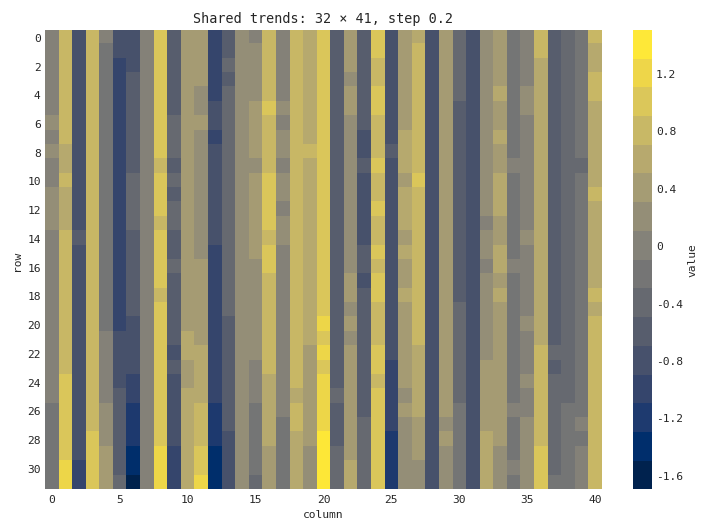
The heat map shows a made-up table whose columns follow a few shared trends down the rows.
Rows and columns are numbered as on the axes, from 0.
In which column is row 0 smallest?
12
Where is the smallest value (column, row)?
6, 31
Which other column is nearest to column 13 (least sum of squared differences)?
9
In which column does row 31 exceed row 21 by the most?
11
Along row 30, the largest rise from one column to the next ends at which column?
3
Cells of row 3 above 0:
20
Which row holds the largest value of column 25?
8
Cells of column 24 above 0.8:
18
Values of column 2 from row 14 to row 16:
-0.6 -0.8 -0.8
